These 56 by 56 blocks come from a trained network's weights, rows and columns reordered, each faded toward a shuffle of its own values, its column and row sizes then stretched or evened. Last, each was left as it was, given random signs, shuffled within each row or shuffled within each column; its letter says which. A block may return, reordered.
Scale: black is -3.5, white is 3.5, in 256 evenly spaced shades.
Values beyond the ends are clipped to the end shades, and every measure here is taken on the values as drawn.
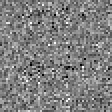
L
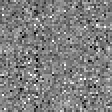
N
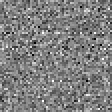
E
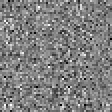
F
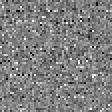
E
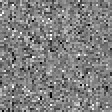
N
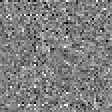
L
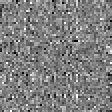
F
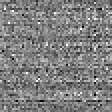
F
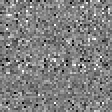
F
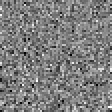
L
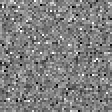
E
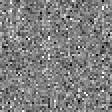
N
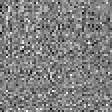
F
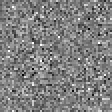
L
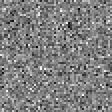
E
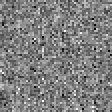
N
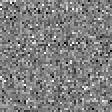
E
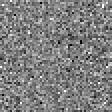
N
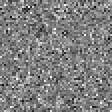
E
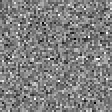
E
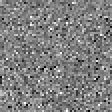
E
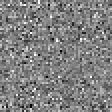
L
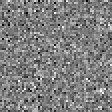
L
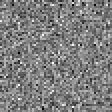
L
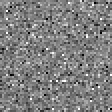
E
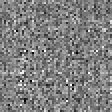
F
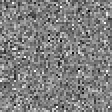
N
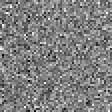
N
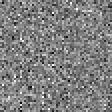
N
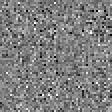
L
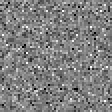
E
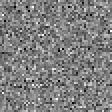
E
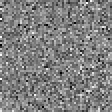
N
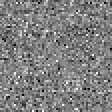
E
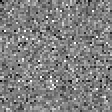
E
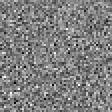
L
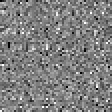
F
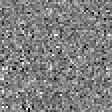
L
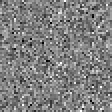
N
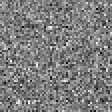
L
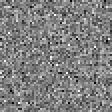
E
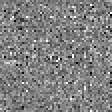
L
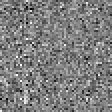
L
